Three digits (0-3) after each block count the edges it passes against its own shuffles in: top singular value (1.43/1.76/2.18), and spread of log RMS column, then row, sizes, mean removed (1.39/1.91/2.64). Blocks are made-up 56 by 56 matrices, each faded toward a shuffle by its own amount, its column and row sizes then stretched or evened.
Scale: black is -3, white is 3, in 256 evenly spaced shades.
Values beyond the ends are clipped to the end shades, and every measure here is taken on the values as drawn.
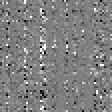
0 3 1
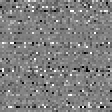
0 0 3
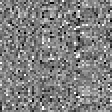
2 2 0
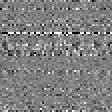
3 0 3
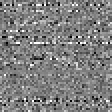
1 0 3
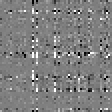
2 3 3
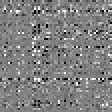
2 3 3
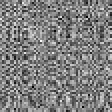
3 2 0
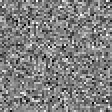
0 0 1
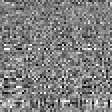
3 0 3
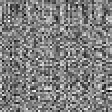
3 0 1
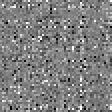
1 2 2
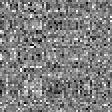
3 1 1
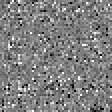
1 1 1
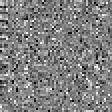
2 1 0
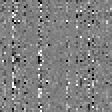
2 3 1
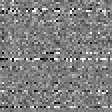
2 1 3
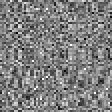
3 1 0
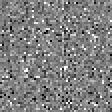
1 1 1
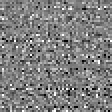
0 2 3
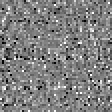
2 1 2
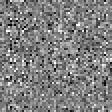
0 2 2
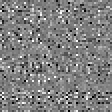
2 2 2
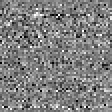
0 0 3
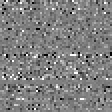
0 0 3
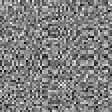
3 0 1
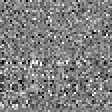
2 0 2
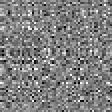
3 1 2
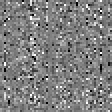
0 3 1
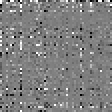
1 3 3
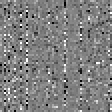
2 3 0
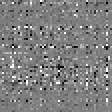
1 3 3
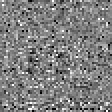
2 1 2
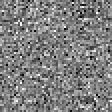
1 1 0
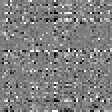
3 2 3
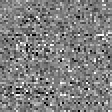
1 1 2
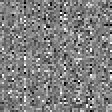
0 3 0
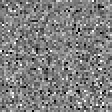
0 1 1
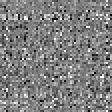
2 2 2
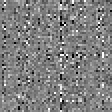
1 3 1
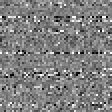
2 0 3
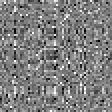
3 2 0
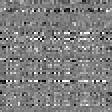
3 0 3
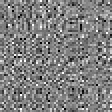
3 2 1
